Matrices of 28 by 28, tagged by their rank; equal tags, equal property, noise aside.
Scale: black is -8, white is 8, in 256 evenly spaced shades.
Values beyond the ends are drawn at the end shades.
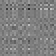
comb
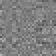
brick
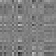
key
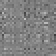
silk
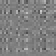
comb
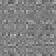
brick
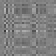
key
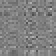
silk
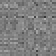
silk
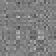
silk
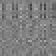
comb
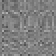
silk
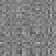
silk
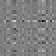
key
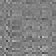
silk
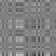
key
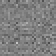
brick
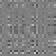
comb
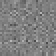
brick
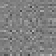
brick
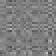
comb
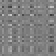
key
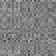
silk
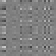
key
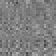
silk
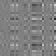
key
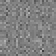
brick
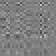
silk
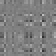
key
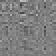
silk
